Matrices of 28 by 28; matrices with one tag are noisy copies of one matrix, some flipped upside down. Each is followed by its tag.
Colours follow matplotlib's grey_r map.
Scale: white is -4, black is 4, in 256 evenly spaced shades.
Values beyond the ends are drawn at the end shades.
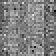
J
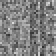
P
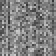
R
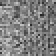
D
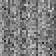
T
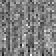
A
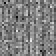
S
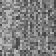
D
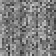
T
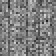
R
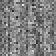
R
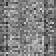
J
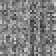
P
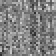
P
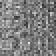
D
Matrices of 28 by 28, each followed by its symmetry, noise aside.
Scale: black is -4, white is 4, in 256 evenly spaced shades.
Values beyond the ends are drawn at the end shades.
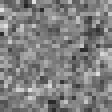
antisymmetric.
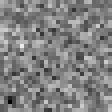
symmetric across the other diagonal.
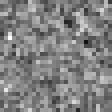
symmetric across the other diagonal.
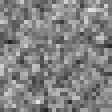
symmetric.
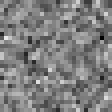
mirrored top to bottom.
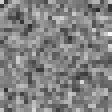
symmetric.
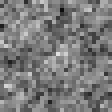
symmetric.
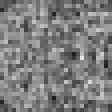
mirrored top to bottom.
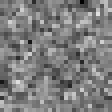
symmetric.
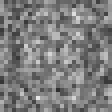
mirrored top to bottom.
